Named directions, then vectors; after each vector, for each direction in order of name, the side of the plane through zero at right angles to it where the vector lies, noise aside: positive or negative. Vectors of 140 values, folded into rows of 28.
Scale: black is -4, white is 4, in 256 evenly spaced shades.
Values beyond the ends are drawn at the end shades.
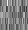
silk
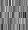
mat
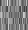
negative, positive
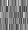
negative, positive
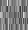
negative, positive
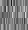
negative, negative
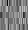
positive, negative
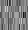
positive, negative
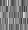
negative, positive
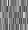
negative, positive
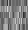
positive, negative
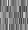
negative, positive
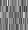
negative, positive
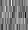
positive, positive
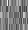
negative, positive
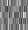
negative, positive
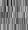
negative, negative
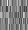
negative, positive
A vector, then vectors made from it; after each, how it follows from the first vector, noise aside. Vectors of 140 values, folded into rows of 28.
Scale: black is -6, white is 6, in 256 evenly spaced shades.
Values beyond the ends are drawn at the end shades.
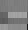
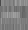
reversed, shrunk.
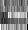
scaled up.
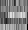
scaled up.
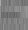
reversed, negated, shrunk.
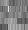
wrapped around, negated.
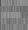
reversed, shrunk.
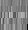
sign-scrambled.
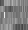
wrapped around, negated.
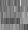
wrapped around, negated.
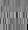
sign-scrambled.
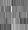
wrapped around, negated.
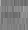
reversed, negated, shrunk.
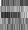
reversed, negated, scaled up.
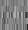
sign-scrambled.
